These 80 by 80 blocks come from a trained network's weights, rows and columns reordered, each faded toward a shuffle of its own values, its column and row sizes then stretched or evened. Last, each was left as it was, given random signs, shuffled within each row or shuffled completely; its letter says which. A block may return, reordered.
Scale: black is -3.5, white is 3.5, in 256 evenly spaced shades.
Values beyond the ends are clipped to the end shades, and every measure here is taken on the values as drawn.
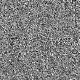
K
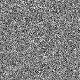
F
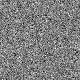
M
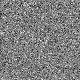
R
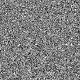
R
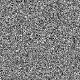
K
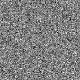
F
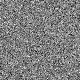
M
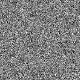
K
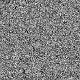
K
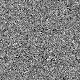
R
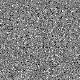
K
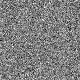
M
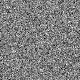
R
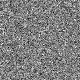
M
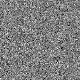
K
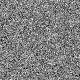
M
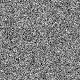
M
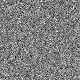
R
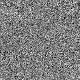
K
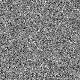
R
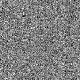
F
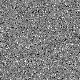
R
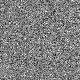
R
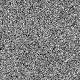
M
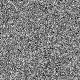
M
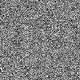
F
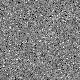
M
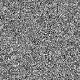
F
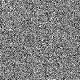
F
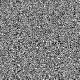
F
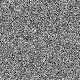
M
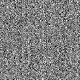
F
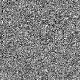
F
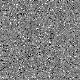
F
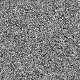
R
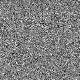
R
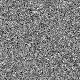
M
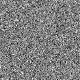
R
